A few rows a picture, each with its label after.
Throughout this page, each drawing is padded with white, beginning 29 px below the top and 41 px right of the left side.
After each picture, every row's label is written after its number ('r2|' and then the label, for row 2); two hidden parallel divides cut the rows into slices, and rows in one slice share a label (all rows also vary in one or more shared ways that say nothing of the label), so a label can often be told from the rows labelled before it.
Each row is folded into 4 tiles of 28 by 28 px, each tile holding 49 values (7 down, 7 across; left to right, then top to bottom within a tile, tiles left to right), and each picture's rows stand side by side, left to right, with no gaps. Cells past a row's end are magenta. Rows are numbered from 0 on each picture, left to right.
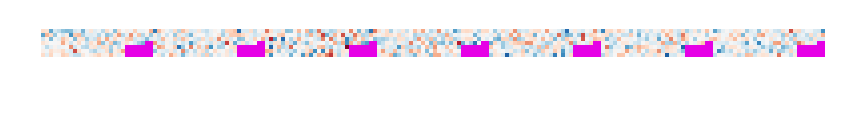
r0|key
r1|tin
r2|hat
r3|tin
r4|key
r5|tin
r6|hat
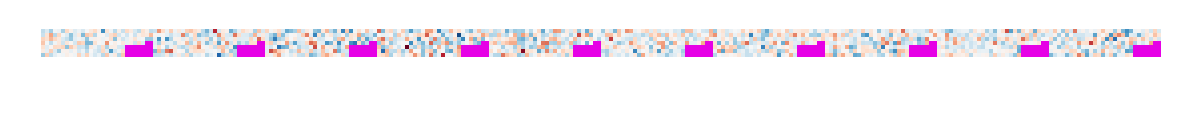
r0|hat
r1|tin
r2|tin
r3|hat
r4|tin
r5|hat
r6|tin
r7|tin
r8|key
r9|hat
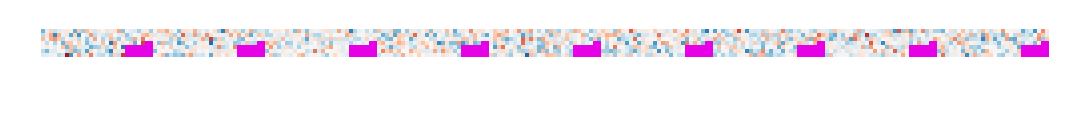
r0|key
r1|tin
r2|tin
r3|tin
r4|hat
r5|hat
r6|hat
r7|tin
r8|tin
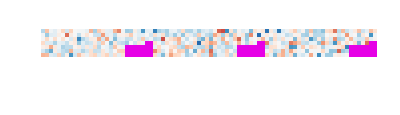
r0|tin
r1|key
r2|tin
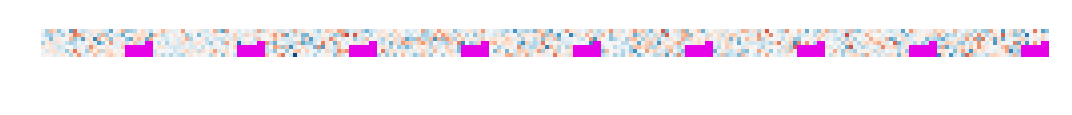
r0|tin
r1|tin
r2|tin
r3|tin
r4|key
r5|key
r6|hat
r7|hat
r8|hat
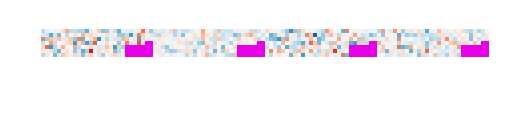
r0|hat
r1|key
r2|tin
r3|key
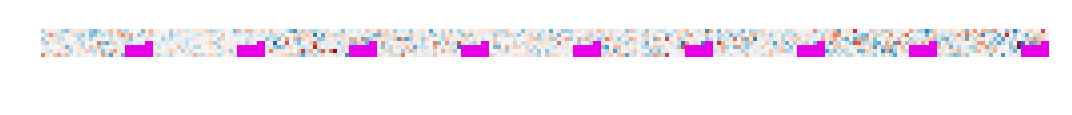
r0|tin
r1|key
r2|tin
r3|key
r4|hat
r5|hat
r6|key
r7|hat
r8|tin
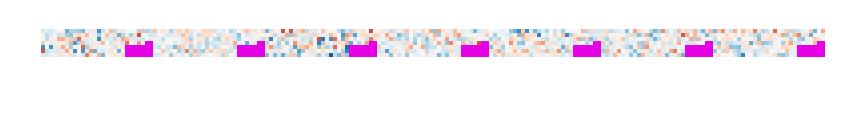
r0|hat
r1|key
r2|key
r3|key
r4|key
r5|tin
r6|tin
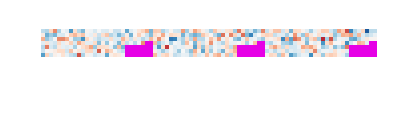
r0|tin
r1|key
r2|tin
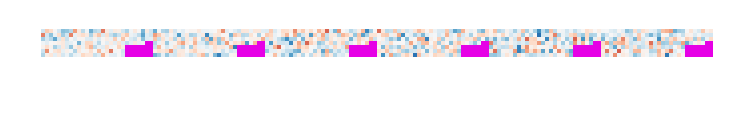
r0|tin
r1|key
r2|key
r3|hat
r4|key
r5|tin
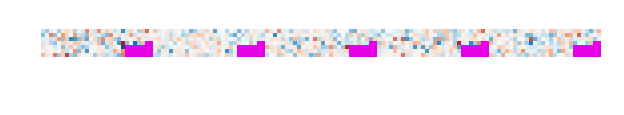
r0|tin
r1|hat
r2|tin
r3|key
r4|tin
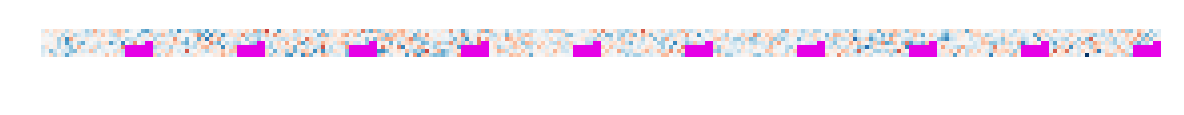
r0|key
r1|tin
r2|hat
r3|tin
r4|key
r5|tin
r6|key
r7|tin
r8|tin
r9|tin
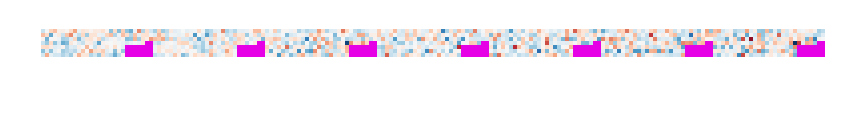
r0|tin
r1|key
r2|hat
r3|hat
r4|hat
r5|hat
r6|hat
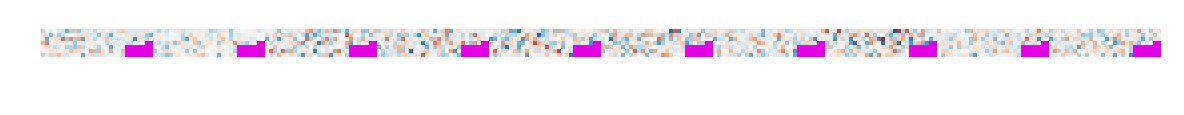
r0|tin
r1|key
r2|tin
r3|hat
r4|key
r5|tin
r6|key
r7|tin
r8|key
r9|tin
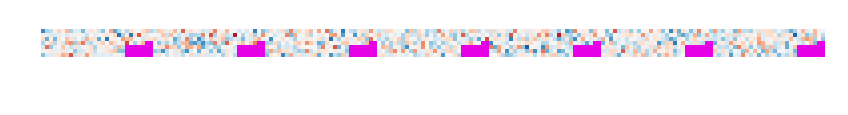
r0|hat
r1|key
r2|key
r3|tin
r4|hat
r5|key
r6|hat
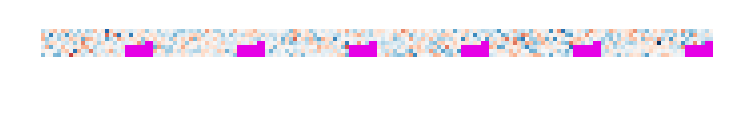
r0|hat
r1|hat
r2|key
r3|hat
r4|hat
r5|key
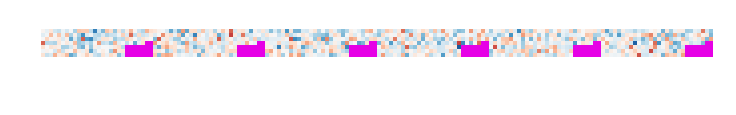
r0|tin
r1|key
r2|key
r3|tin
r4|tin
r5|key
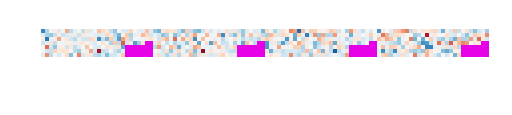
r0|tin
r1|key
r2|hat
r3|hat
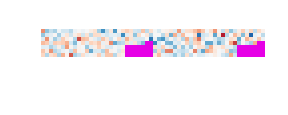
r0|hat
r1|tin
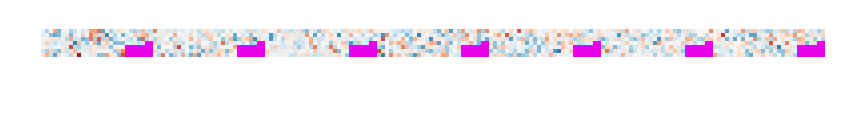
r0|key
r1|hat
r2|tin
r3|hat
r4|key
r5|key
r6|hat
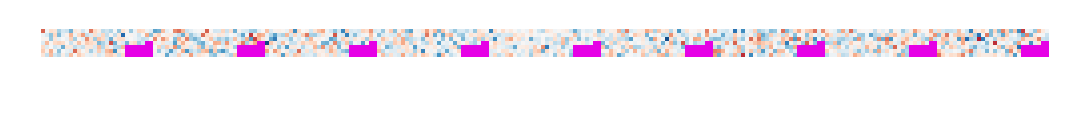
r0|key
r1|hat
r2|key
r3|key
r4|tin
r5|key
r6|hat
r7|hat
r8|key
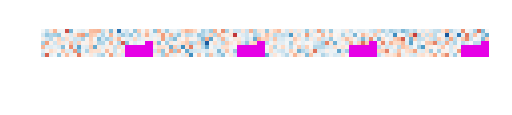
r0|key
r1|key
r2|hat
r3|key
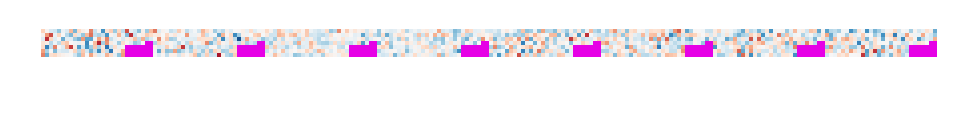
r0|hat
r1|hat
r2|tin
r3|key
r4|hat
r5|tin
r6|hat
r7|tin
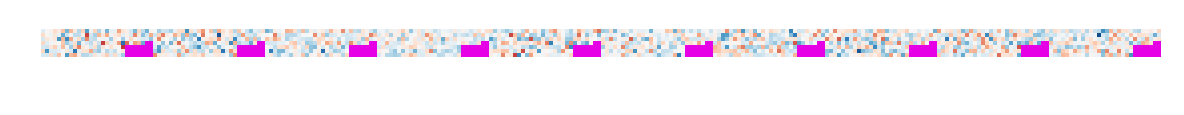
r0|hat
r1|key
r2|hat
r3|hat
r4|tin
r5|key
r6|tin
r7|hat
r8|tin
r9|tin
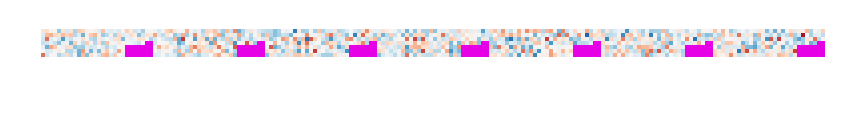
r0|key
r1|key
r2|hat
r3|hat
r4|tin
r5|tin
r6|tin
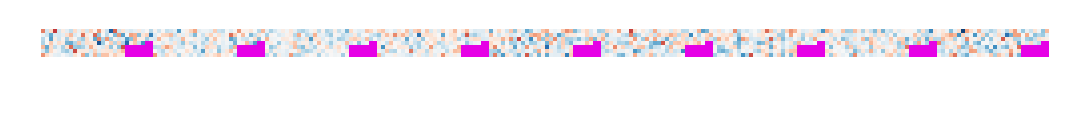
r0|tin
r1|key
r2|key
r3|key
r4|tin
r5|hat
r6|key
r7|hat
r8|tin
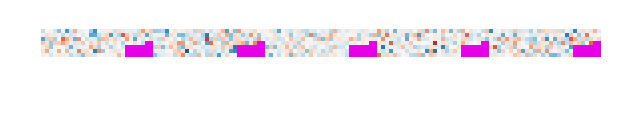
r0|tin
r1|hat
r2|hat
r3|hat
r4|key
